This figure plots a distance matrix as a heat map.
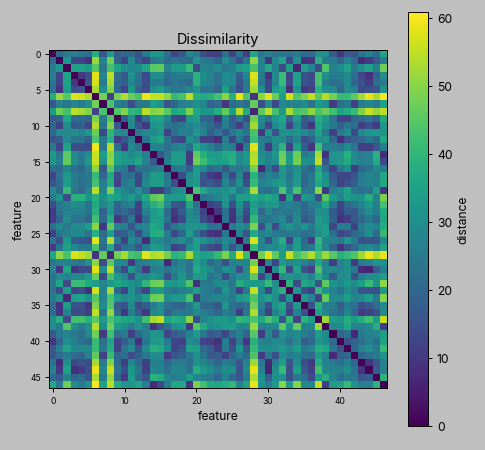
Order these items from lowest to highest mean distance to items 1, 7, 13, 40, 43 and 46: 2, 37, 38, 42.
42, 38, 2, 37
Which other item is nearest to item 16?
29
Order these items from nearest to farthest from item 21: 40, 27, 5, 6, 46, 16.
40, 27, 5, 16, 6, 46
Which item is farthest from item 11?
6
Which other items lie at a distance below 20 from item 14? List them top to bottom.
15, 19, 38, 46
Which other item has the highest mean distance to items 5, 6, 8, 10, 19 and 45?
37
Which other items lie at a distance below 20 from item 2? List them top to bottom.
20, 32, 34, 37
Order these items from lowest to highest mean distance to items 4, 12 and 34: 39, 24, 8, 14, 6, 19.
39, 24, 19, 14, 8, 6
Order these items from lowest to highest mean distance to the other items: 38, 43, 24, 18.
43, 18, 24, 38
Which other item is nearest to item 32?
20
